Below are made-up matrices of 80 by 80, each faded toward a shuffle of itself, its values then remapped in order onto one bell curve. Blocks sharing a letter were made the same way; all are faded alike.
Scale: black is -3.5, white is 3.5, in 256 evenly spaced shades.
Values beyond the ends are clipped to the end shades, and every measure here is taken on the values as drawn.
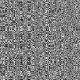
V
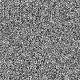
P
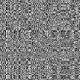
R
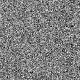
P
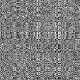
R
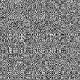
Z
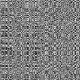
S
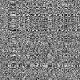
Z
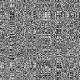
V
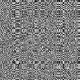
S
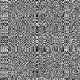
S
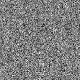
P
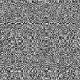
Z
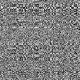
Z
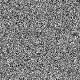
P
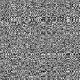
Z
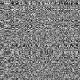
Z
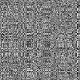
R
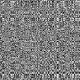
R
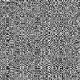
V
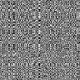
S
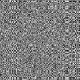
R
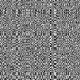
S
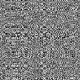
Z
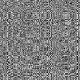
R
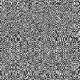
V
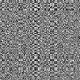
S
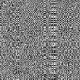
S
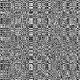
S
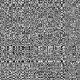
R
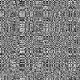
S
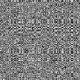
R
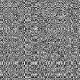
R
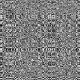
R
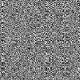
V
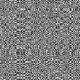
S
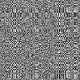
S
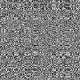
Z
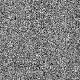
P
